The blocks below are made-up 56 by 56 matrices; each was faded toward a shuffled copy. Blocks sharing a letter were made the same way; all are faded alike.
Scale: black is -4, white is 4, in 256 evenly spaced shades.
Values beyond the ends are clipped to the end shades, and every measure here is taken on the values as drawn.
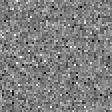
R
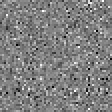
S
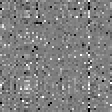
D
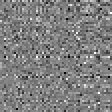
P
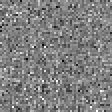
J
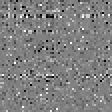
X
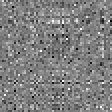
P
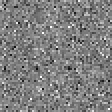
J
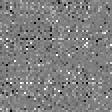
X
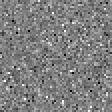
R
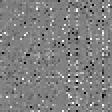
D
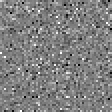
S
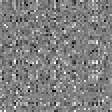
P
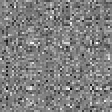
P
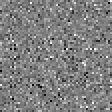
S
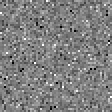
R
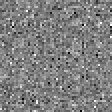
J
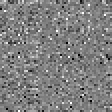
S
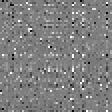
D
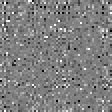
X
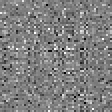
P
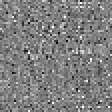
S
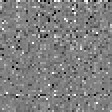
X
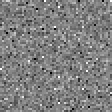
R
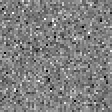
R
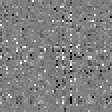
D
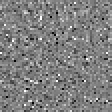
S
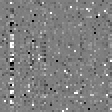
D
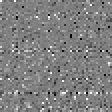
X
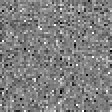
S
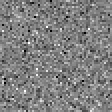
R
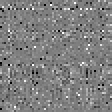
X
